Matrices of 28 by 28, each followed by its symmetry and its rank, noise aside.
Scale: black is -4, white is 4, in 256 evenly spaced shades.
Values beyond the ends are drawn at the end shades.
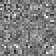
symmetric, rank four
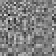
no symmetry, rank four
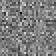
no symmetry, rank six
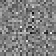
no symmetry, rank six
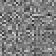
no symmetry, rank six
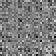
symmetric, rank four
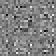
no symmetry, rank four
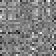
no symmetry, rank four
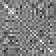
symmetric, rank four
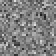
symmetric, rank six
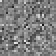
symmetric, rank five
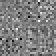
antisymmetric, rank six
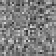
antisymmetric, rank six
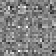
no symmetry, rank five
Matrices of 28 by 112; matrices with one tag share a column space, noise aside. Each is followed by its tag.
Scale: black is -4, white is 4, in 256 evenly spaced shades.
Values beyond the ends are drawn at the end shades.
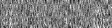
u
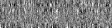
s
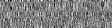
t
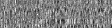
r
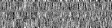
t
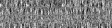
s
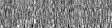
r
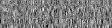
r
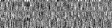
t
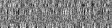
s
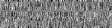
t
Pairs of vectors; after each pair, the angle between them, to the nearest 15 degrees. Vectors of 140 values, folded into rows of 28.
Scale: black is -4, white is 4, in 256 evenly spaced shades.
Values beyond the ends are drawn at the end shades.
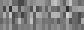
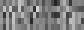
150 degrees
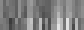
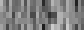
60 degrees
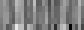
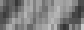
120 degrees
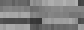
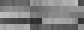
15 degrees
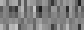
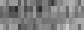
45 degrees
